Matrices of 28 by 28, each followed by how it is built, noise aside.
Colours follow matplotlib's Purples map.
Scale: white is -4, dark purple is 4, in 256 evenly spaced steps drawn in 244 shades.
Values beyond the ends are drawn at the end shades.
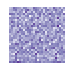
repeating columns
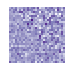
upper triangular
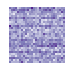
blocks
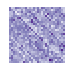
Toeplitz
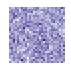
noise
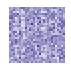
blocks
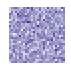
noise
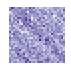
Toeplitz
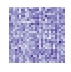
blocks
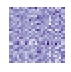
low rank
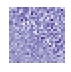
upper triangular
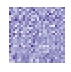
low rank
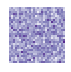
blocks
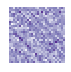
Toeplitz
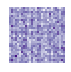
blocks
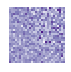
upper triangular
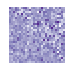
upper triangular
